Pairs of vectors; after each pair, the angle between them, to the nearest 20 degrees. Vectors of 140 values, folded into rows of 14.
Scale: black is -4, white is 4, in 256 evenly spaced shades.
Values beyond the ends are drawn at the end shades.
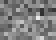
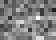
20 degrees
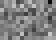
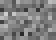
120 degrees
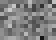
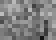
60 degrees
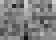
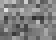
60 degrees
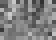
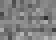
100 degrees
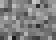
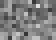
160 degrees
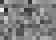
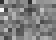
20 degrees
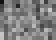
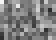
160 degrees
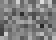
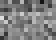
140 degrees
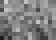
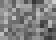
100 degrees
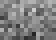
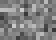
60 degrees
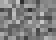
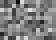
160 degrees
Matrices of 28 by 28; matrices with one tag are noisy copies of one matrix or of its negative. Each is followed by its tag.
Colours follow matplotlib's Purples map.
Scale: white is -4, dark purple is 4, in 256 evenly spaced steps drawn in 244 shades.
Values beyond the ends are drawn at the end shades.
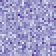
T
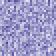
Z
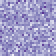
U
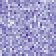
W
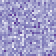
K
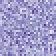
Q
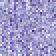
Z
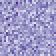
U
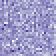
W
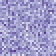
W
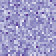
U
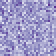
T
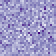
Q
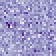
Q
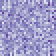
T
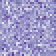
W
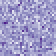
K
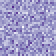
U
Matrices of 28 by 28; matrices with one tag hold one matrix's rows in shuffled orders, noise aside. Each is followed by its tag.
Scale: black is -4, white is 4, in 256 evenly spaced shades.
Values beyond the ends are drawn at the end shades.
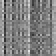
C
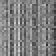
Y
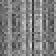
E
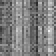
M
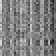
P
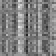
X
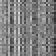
Y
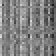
P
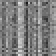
X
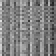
P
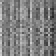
P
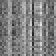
E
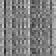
C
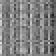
P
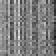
Y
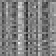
X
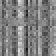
X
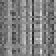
E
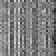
Y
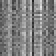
E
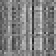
E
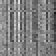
Y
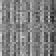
P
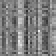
X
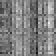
M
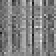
E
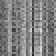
E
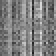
E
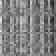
P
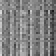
P
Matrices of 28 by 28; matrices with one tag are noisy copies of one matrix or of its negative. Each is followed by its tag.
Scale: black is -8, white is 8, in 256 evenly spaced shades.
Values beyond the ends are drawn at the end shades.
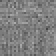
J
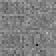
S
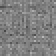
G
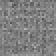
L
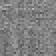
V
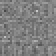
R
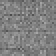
S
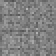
S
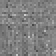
J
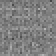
L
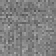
J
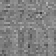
V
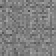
G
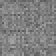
S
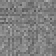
J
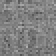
V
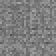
G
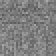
J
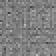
G
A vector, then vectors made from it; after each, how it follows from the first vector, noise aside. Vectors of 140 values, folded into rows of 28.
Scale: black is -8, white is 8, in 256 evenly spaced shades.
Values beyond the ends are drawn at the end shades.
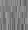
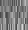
negated, scaled up.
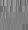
reversed, negated, partly zeroed.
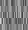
wrapped around, negated, scaled up.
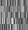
wrapped around, negated, scaled up.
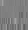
wrapped around, negated, partly zeroed.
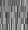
negated, scaled up.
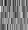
reversed, scaled up.
